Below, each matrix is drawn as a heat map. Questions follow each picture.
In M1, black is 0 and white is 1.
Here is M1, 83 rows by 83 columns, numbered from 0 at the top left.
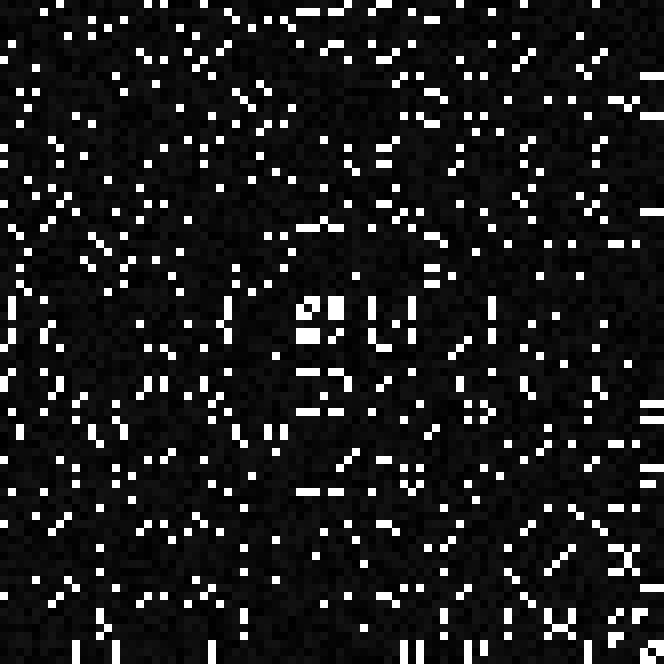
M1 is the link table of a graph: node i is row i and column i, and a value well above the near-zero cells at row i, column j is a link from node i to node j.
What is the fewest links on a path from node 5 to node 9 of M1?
3
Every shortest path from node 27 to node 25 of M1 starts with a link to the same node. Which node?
node 66
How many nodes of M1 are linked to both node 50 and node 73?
8
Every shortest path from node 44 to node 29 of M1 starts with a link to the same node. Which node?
node 34
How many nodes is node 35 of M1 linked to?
6
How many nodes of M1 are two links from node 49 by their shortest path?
3
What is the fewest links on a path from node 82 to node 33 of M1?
5
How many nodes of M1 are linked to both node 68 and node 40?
0
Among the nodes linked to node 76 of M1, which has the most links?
node 80
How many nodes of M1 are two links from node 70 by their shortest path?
2
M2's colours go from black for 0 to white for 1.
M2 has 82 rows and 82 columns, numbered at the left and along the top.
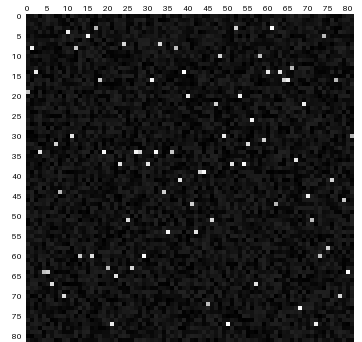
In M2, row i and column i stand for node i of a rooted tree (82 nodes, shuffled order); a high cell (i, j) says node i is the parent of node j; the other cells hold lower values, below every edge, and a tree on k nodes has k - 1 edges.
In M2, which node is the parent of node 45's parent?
77
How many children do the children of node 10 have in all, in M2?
1
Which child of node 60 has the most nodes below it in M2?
16
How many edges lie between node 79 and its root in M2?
7
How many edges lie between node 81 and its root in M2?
6
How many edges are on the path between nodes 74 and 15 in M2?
2
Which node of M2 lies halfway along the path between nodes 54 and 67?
44
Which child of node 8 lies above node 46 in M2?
37
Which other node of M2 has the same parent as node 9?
78
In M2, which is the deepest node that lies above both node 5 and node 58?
64
